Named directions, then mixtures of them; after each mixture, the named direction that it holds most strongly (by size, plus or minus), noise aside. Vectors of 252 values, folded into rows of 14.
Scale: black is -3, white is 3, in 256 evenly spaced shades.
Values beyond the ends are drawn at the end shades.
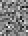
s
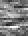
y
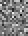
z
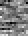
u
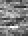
y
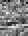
y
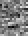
y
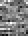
u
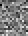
s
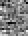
u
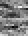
y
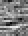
y
